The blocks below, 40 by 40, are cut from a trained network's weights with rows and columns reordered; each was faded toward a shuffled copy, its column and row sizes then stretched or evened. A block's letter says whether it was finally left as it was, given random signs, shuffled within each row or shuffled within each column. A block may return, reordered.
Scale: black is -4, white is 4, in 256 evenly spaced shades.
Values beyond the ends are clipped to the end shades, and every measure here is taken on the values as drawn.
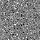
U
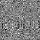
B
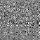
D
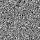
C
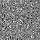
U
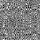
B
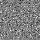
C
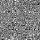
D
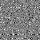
C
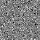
U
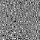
B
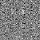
B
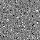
U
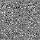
D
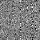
U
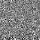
D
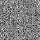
U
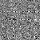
D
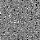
U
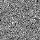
U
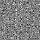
D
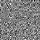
B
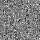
U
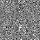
D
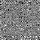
B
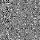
D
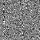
U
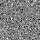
C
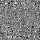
C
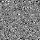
C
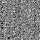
U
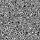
C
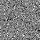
U
